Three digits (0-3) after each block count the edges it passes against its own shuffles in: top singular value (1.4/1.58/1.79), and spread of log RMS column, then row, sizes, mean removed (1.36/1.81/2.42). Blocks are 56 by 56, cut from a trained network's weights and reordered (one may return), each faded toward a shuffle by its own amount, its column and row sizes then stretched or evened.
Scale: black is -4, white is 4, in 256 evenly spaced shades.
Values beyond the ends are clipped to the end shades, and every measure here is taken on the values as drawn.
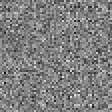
3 1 1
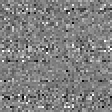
0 2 3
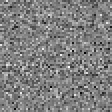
0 0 2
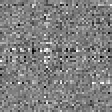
3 2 3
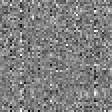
2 3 1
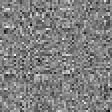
3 2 1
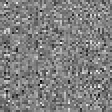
3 3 1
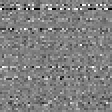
3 0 3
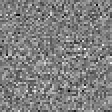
1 0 2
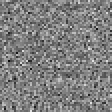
1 0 0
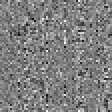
1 3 1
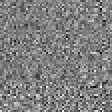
3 1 2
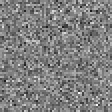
0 0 1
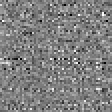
2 1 3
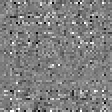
0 2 3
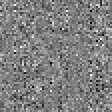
0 3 0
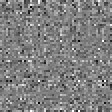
1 2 3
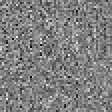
0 2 0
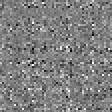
1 2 3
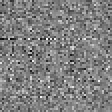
2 1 2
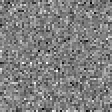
0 0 2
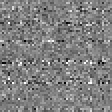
1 1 3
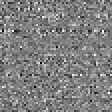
0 0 3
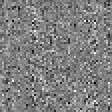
0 3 1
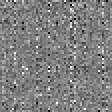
1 3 1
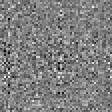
3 2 2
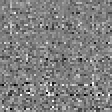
0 2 3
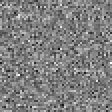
0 0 2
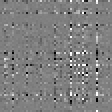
3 3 3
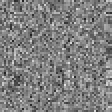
2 1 0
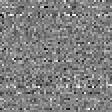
0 0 3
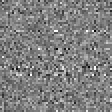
2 1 2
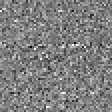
0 1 2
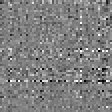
3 2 3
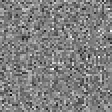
0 1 1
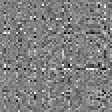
3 3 2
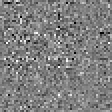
0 2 2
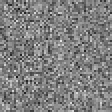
2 1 0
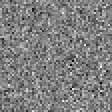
0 1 0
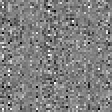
0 3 1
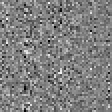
1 3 0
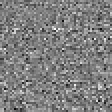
1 2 2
